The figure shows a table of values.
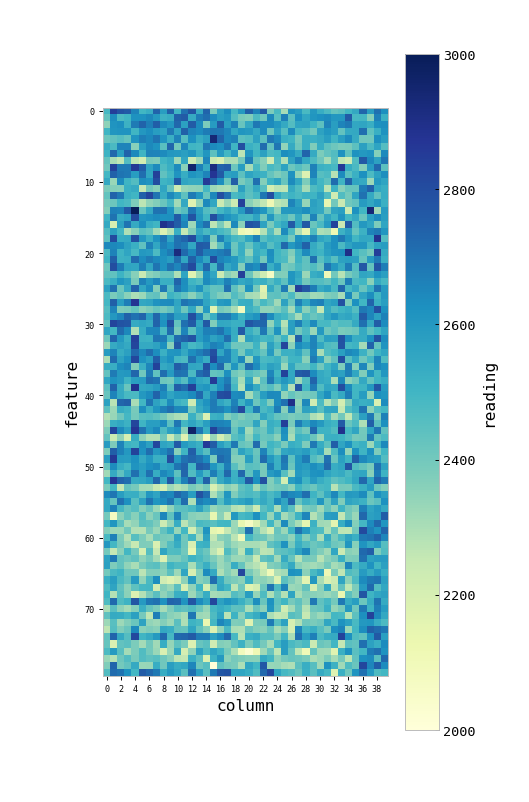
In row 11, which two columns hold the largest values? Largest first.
37, 36
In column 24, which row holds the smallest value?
66
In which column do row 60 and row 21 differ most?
15
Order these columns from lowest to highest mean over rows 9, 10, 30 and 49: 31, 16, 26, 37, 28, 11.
28, 37, 31, 26, 11, 16
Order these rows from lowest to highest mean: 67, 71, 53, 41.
53, 67, 71, 41
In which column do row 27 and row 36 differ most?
4
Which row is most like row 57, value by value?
75
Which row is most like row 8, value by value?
45
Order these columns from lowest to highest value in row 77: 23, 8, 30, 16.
30, 8, 23, 16
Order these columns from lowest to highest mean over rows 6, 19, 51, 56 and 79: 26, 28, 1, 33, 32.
32, 26, 33, 28, 1
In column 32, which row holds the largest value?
16
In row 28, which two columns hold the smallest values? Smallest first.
19, 15
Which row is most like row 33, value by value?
44
